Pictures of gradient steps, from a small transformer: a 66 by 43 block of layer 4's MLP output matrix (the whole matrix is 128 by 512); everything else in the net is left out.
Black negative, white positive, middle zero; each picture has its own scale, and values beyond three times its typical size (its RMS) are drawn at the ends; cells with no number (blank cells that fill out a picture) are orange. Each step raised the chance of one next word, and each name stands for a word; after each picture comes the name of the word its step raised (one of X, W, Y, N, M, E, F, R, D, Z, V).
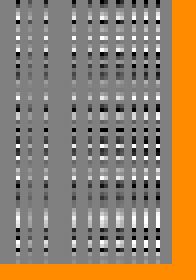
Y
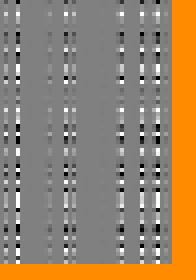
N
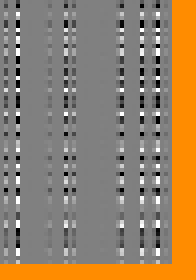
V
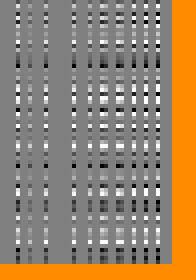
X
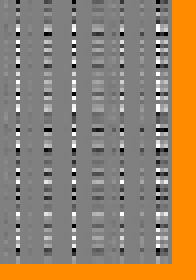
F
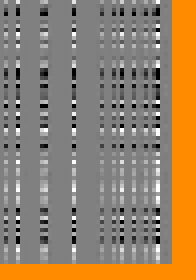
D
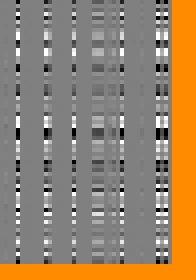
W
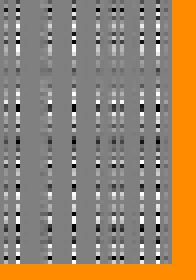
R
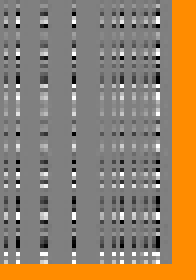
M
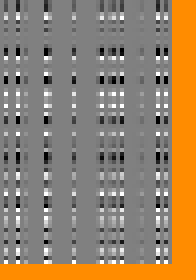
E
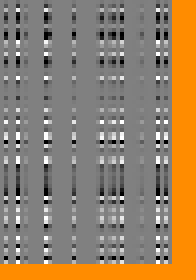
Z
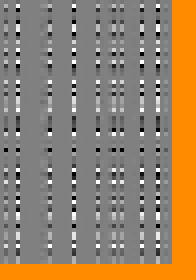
F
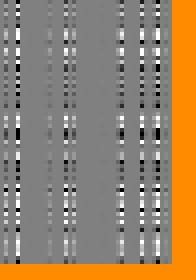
W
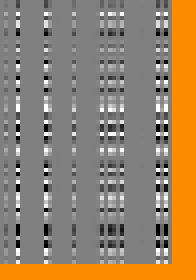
N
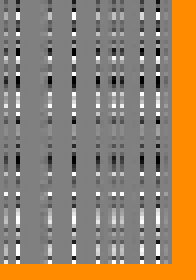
E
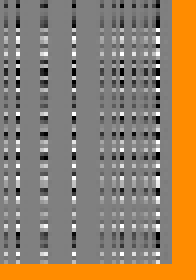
V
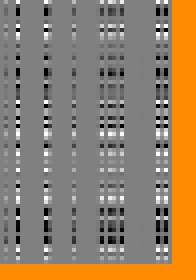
D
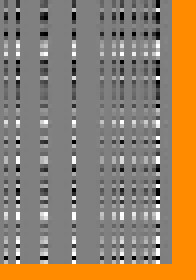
Z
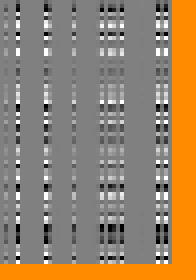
R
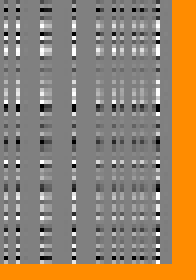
R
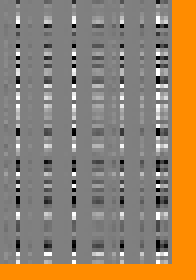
M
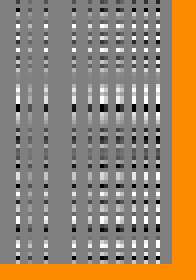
R
